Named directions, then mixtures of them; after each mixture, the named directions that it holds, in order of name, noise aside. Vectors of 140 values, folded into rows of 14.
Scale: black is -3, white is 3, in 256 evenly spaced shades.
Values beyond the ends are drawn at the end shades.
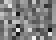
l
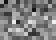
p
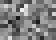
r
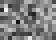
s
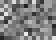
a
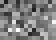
p.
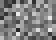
a, l.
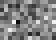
p, s.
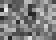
s.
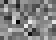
a, p, s.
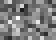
r.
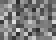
a, l, p.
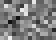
r.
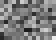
a.
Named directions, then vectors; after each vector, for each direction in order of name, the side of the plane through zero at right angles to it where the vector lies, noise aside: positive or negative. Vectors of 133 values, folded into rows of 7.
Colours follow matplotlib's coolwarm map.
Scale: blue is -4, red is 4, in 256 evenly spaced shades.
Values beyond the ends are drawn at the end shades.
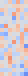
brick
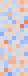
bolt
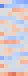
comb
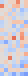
negative, positive, negative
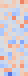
positive, negative, negative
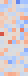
negative, negative, positive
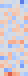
negative, positive, positive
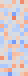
positive, negative, negative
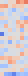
positive, positive, negative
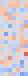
negative, positive, negative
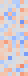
positive, negative, positive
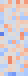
positive, positive, negative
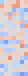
negative, positive, negative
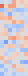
negative, negative, negative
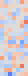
positive, negative, negative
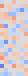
negative, negative, negative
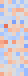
positive, positive, positive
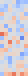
negative, negative, positive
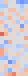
negative, negative, positive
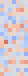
positive, positive, positive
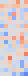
negative, positive, negative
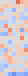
positive, positive, negative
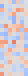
positive, positive, positive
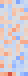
negative, positive, positive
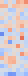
positive, positive, negative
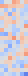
negative, positive, negative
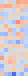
positive, positive, negative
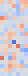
positive, negative, negative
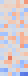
negative, positive, negative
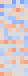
positive, positive, positive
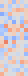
positive, positive, positive
